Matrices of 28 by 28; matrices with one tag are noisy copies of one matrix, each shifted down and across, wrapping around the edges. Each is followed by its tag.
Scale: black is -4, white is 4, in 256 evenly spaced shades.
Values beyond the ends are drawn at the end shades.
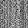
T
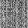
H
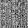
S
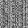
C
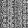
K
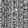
S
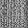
T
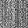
T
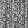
C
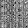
S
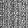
H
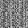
C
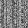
C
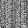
K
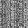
K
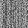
T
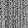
T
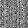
C
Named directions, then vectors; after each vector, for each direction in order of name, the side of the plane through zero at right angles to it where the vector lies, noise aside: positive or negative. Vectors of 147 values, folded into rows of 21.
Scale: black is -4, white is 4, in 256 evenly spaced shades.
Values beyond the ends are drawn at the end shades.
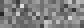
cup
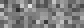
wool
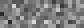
positive, negative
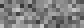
negative, negative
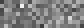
positive, positive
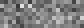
positive, positive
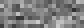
positive, positive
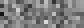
positive, negative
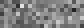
positive, positive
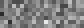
positive, negative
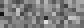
positive, negative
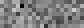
negative, negative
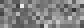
positive, positive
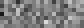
positive, negative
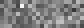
positive, positive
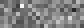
positive, positive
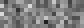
negative, positive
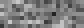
negative, positive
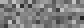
negative, negative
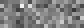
positive, positive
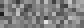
positive, negative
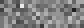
positive, positive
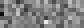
positive, negative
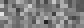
negative, positive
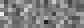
negative, positive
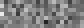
negative, positive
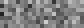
positive, negative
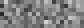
positive, negative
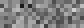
negative, negative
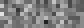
negative, positive
